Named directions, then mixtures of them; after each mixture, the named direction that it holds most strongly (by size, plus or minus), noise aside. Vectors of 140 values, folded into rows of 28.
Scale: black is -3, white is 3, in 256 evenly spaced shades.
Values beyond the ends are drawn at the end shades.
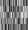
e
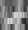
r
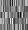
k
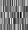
k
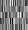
k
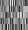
k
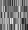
k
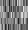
e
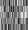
e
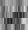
r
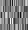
k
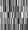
e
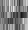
r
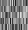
k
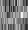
e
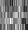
r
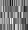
k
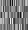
k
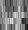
r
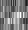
r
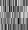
e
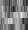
r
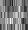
r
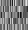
k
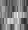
r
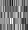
k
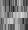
r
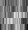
r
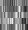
r
